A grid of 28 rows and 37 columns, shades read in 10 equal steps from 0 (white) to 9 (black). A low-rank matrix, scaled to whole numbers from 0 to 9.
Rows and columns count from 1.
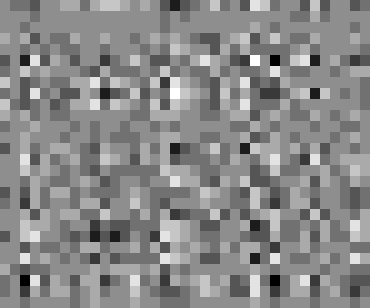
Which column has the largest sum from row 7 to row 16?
26
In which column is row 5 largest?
22
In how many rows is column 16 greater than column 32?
9
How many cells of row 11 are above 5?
1
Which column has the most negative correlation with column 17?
10
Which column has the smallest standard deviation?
2
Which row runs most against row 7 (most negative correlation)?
23
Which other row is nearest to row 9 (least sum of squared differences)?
17
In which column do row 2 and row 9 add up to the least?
18
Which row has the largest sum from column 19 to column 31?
21
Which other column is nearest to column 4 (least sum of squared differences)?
31
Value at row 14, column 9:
5
